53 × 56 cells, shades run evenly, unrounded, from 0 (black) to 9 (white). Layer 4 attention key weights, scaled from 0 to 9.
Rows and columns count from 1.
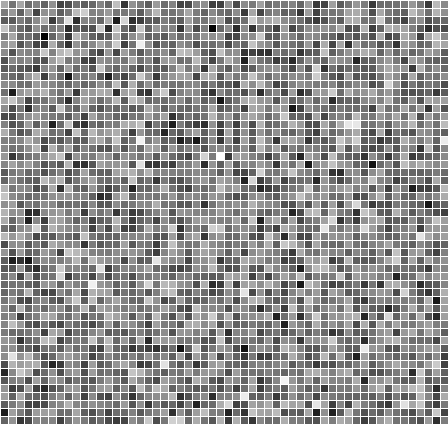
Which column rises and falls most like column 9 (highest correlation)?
16
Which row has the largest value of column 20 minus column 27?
4
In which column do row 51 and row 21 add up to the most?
51
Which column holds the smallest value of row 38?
55
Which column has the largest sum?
32
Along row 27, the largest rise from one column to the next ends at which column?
46
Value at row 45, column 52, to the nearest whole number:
3
